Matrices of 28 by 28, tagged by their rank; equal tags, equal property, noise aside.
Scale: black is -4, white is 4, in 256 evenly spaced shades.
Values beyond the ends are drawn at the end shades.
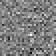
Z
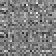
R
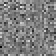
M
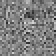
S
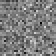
S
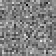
S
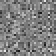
R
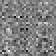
Z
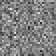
S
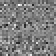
R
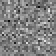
Z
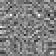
R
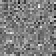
S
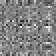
M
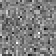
S
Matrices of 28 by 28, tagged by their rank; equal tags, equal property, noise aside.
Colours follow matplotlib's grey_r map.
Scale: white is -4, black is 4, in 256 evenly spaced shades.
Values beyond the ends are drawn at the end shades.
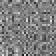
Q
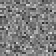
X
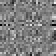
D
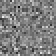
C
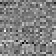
Q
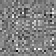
Q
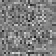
C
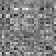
D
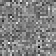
C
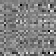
D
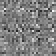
Q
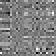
D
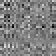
D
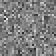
X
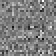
C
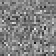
X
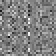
Q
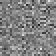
C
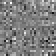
D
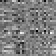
Q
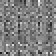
Q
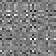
D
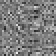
Q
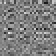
D
